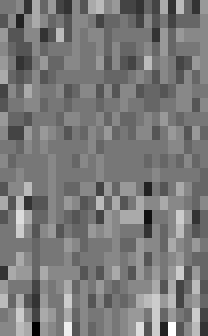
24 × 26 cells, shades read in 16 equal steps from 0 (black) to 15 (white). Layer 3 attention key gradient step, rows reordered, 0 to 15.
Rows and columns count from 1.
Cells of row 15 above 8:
7
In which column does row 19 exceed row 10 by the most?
3
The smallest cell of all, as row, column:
24, 5
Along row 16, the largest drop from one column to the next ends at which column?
19
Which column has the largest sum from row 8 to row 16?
23
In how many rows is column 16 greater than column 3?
10
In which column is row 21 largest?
25
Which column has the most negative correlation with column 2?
1
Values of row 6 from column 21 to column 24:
8 7 5 8
